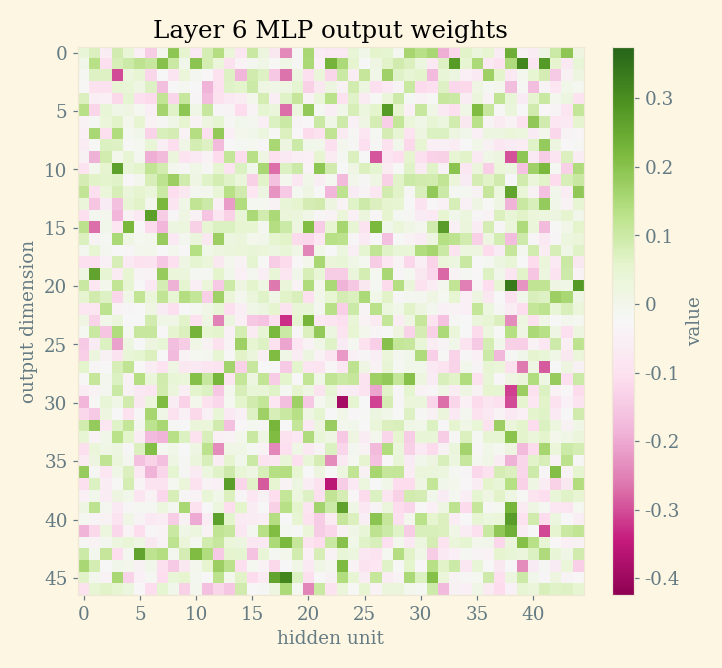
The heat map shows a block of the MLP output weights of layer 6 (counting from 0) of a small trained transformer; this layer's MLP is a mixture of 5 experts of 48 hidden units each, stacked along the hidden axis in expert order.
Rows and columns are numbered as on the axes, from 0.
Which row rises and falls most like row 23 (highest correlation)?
5
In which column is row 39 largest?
23
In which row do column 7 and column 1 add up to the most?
19
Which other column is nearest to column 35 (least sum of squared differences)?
9
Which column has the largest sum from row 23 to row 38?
27
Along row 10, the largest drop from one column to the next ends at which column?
17
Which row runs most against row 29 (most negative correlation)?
40
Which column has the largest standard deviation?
38
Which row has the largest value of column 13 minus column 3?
2
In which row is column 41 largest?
1
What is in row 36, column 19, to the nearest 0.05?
0.05
